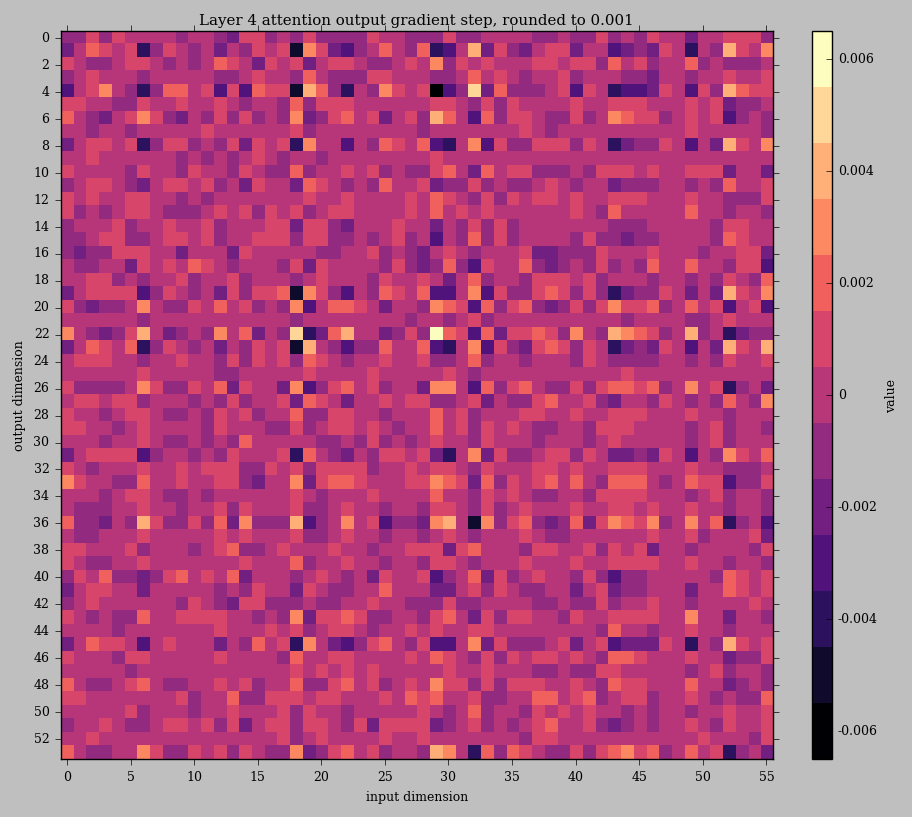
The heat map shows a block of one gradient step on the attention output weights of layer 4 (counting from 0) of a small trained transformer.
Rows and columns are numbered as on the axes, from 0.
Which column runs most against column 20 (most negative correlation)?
14
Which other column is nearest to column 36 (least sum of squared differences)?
46
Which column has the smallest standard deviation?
48
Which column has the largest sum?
29
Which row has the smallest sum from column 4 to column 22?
1
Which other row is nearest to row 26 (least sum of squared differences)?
53
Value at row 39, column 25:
-0.001
